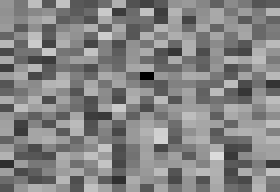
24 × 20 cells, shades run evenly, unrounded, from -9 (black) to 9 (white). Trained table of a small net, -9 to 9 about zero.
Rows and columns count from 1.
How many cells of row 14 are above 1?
11
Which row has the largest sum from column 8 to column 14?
5
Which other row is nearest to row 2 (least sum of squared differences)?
19
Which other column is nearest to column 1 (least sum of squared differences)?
6
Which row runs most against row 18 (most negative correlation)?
8
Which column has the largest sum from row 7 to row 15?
14
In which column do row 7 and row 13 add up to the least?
13
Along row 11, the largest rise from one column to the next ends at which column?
17
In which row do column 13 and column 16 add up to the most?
20
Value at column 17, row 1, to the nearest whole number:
1
